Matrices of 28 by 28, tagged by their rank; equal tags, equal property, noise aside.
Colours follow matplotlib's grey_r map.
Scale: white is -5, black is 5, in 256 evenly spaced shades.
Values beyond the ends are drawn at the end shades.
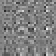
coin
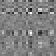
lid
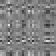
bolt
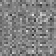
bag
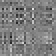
bolt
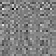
coin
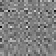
bag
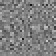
bag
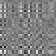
lid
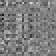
coin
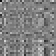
coin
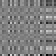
lid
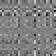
bolt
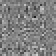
bag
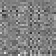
bag
